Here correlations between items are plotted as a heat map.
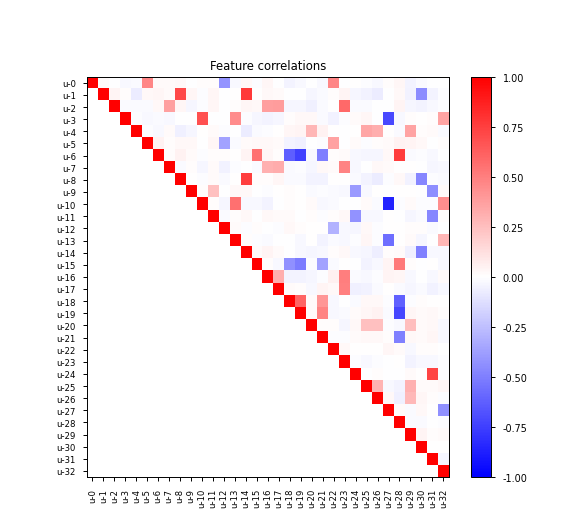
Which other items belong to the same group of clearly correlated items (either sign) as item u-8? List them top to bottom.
u-1, u-14, u-30
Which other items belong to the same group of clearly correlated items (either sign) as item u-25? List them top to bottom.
u-4, u-20, u-26, u-29
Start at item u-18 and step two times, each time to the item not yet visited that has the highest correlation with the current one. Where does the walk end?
u-21
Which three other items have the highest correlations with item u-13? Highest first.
u-10, u-3, u-32
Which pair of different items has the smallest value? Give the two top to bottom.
u-10, u-27
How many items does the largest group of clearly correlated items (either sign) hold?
6
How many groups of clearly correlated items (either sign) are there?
7
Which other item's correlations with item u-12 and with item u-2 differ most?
u-23
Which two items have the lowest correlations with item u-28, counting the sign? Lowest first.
u-19, u-18
